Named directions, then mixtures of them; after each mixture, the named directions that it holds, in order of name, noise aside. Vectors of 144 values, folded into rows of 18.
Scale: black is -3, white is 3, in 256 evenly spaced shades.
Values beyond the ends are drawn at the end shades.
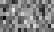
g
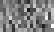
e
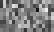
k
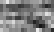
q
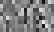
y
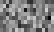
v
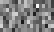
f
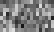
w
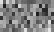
k, w.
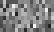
g, k, v.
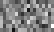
e, f.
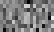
e, v, w.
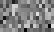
g, k, w.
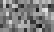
k, q.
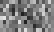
e, g, v.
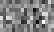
e, f, y.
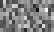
k.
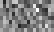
f, k.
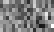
e, q.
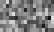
q, v.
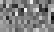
k, v, y.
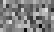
k, q.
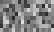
e, f.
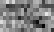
q, y.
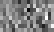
e.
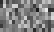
k.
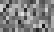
g, v, y.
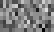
k.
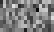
k.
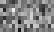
g.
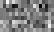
k, q, w.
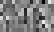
y.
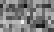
f, q.
